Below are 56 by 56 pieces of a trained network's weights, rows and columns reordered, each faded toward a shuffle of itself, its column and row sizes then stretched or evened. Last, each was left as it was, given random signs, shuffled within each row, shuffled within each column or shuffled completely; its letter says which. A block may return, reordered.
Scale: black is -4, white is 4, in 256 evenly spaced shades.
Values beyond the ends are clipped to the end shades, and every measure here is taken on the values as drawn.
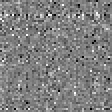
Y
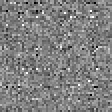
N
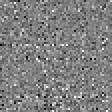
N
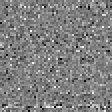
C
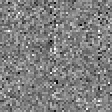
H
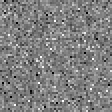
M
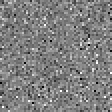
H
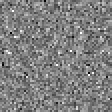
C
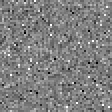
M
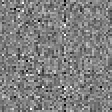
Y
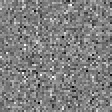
H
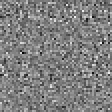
Y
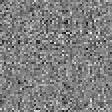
Y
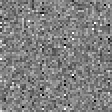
H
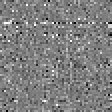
Y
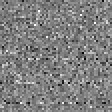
C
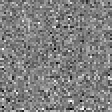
Y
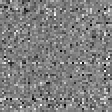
N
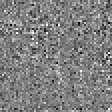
N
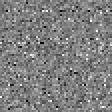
C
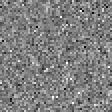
M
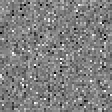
H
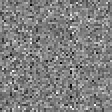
H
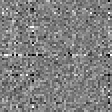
Y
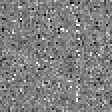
H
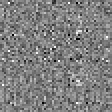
Y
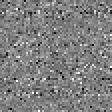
C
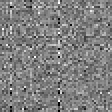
Y
